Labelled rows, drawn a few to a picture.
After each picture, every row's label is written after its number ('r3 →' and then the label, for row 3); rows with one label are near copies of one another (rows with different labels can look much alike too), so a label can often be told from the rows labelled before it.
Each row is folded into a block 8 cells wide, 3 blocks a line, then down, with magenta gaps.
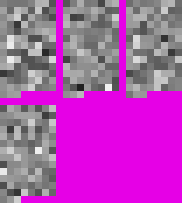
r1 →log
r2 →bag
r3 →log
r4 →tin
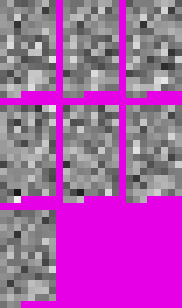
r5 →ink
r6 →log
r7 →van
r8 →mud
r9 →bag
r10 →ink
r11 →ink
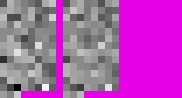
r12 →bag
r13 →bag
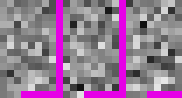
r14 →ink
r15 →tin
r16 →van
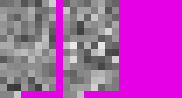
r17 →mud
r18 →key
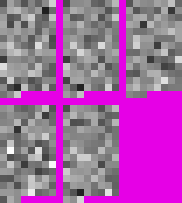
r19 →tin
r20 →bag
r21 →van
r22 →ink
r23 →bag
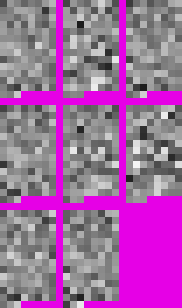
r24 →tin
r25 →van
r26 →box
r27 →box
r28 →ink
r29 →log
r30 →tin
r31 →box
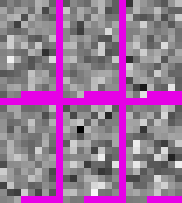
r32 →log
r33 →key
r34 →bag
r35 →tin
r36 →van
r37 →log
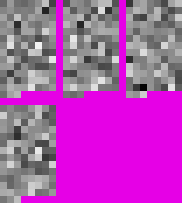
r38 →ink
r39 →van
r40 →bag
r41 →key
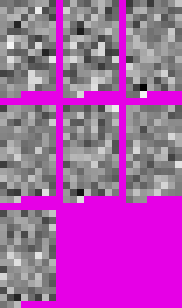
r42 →log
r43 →key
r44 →box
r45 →bag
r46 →mud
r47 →ink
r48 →tin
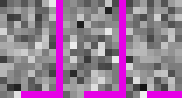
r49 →mud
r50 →ink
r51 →box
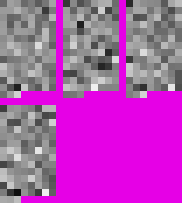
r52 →tin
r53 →van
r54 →bag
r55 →bag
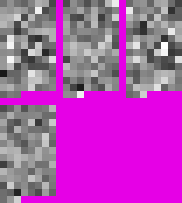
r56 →log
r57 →mud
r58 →key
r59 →box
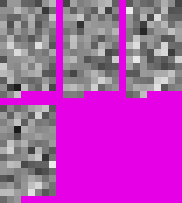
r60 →tin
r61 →van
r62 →key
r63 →van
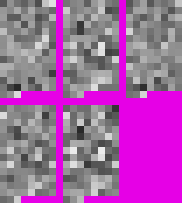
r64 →mud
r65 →key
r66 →box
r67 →key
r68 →key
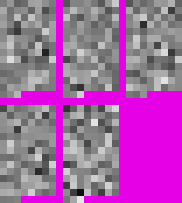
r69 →key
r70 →bag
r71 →van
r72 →van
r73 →box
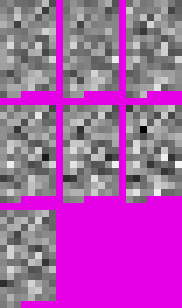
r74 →ink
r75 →ink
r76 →key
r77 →log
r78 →log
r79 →van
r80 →log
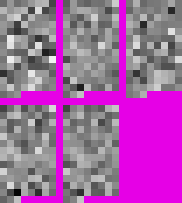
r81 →log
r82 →tin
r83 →ink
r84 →box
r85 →box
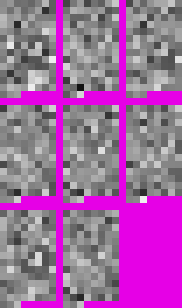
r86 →ink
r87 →box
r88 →van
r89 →bag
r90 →tin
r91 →mud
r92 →key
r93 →tin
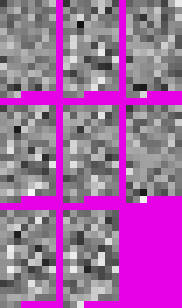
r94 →box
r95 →van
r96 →mud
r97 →van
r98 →log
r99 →box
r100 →log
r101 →key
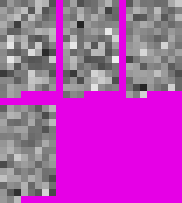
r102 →log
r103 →ink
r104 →bag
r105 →bag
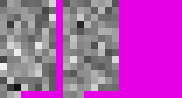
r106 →tin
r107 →van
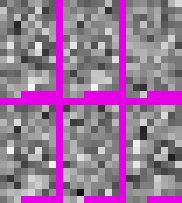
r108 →key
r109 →ink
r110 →mud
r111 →ink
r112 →bag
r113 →log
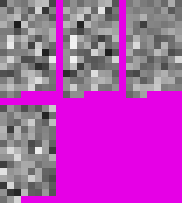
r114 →van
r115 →log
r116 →ink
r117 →tin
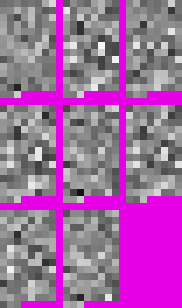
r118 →mud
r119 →key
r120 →ink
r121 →key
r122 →bag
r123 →key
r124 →log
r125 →bag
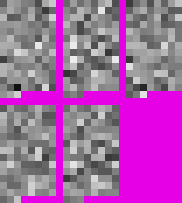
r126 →bag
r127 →log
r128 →box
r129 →key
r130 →log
